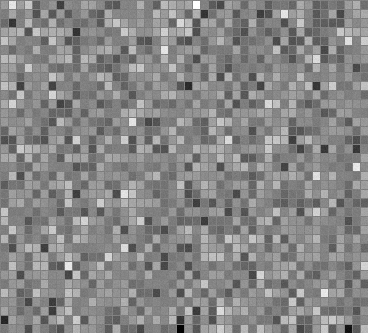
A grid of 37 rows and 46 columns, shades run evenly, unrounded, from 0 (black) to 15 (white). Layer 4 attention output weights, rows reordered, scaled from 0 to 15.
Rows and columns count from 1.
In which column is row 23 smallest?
25
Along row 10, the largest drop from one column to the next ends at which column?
40
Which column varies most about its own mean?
23
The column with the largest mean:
2
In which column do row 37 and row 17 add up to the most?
28
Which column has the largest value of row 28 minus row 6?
16
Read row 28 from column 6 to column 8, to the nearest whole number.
4 10 10
